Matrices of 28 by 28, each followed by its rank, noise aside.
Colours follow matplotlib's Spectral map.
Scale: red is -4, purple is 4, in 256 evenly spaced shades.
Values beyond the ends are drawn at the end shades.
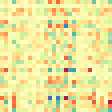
three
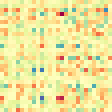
four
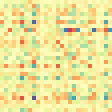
three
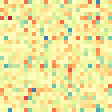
six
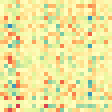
four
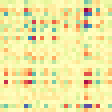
two
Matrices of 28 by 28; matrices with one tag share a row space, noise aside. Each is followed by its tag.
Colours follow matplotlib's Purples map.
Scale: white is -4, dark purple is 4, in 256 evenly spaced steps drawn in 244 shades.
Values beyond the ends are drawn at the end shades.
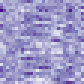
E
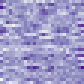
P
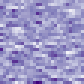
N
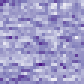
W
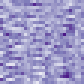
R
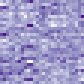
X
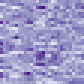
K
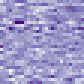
N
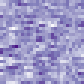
K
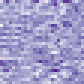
W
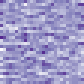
P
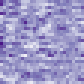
P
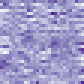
X
